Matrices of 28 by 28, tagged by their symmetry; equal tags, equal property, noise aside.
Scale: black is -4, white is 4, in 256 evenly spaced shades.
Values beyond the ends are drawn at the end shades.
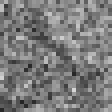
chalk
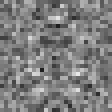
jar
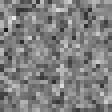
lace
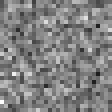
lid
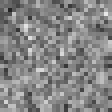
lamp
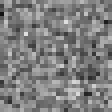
lace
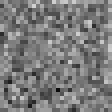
chalk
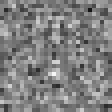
jar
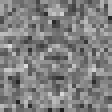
jar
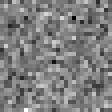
lid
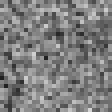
lace
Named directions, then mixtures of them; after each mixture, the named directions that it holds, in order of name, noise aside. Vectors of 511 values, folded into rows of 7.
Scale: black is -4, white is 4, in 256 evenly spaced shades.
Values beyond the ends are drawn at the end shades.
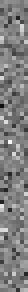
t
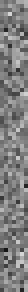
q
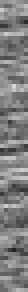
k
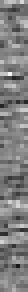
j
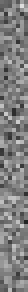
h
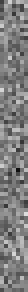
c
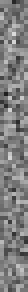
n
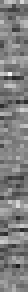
j.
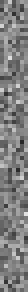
c, n.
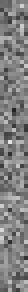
h, t.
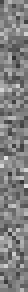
c, k, q.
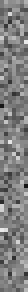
q, t.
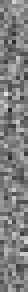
n.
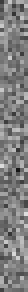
c.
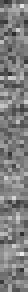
h, j, n.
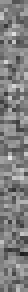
k, n.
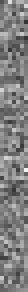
c, k.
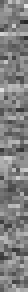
c, k.
